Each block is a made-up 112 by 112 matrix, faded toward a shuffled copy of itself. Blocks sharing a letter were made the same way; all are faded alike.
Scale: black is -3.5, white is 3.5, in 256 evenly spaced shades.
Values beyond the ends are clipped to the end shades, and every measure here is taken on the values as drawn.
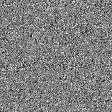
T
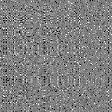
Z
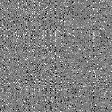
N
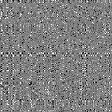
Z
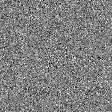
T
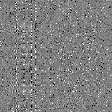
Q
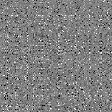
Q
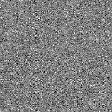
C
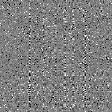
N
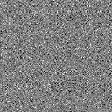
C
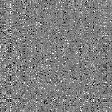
Q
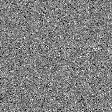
T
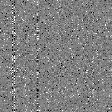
N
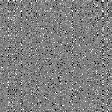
N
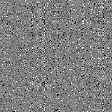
N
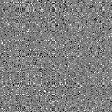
Z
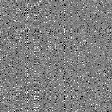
N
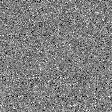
T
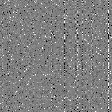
N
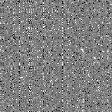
N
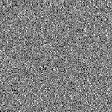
C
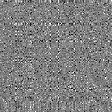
Z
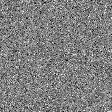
T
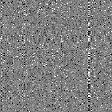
N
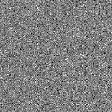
C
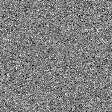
T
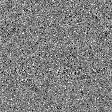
T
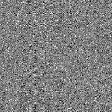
C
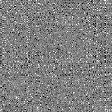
Q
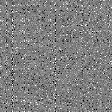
N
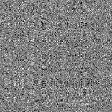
C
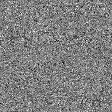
T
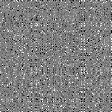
Z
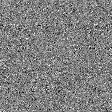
T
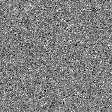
T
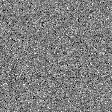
T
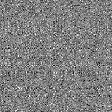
C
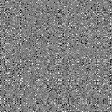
Z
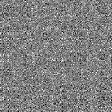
C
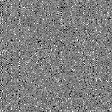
Q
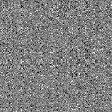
C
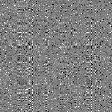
Z
